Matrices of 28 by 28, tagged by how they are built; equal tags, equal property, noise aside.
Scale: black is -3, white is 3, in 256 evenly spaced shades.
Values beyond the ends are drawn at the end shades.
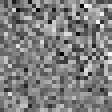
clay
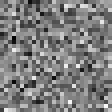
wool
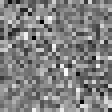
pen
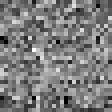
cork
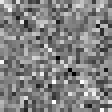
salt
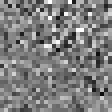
clay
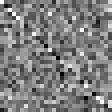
salt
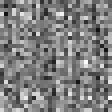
cork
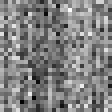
cork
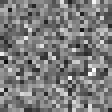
wool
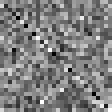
salt
